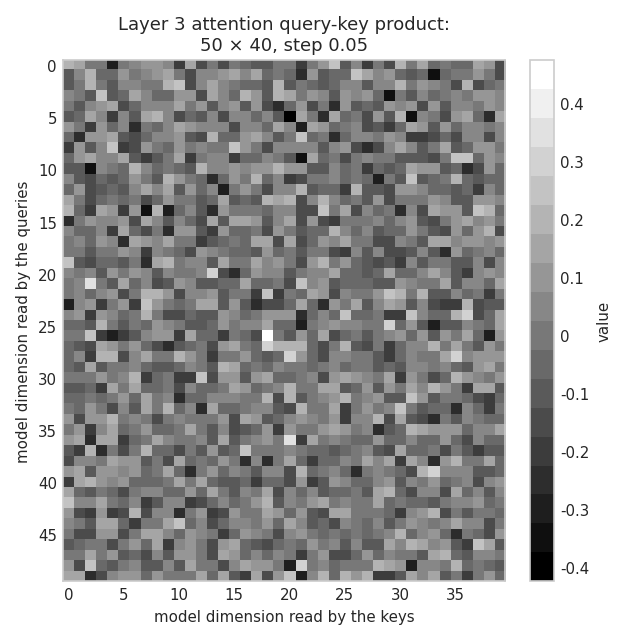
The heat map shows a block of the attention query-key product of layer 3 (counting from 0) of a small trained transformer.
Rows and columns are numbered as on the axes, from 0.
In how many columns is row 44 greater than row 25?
19
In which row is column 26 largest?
1
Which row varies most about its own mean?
14
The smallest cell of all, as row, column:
5, 20
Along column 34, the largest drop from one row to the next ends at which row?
18
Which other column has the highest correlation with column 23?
0
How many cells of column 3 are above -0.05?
36
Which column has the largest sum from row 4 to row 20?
17
